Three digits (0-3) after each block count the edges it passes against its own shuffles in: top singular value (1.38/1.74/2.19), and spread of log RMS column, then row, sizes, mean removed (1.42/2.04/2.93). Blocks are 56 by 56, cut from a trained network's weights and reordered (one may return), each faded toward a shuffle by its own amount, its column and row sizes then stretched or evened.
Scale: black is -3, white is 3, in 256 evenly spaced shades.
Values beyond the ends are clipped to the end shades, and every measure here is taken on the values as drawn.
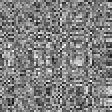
3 2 0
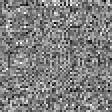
2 1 1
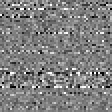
2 0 3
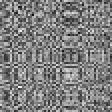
3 2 0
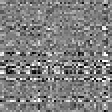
3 1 3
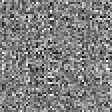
1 2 2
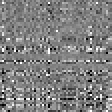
3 1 3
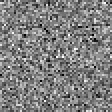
0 0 1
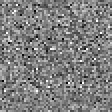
0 0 1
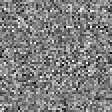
0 0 2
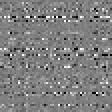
2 1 3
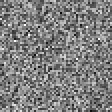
0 0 0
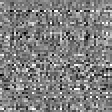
2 0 3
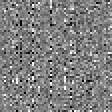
1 2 1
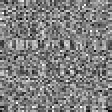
3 0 1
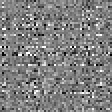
1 2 3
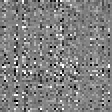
1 3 2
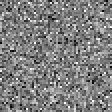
0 0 0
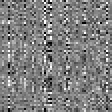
3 3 1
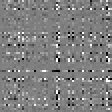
3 3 3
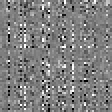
2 3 2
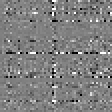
2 2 3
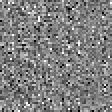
0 2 0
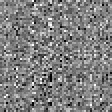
2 2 1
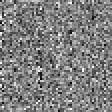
1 2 0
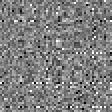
2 1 1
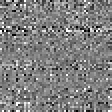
2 1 3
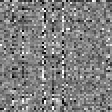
2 2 1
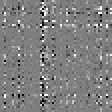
1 3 2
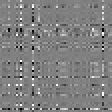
3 2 3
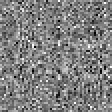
2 1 0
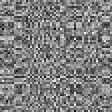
3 0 2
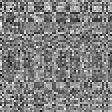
3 0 2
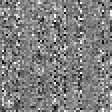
0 3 0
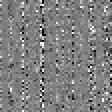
1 3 0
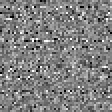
0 0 2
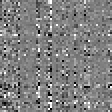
0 3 2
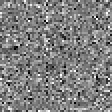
1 2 1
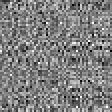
3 1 2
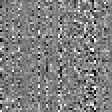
1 3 1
